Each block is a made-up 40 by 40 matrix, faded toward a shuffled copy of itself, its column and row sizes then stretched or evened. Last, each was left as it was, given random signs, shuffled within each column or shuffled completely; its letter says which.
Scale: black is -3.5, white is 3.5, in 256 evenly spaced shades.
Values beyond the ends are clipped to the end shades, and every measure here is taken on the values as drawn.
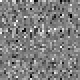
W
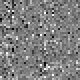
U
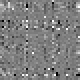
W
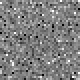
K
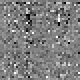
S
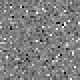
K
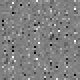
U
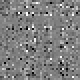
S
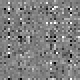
S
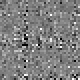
S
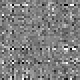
W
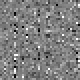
U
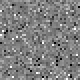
K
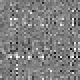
W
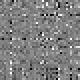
W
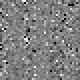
U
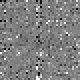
U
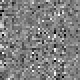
U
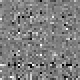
S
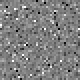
K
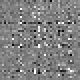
S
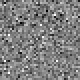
K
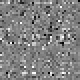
S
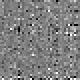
W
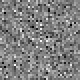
U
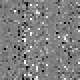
U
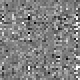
S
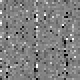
U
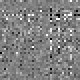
S
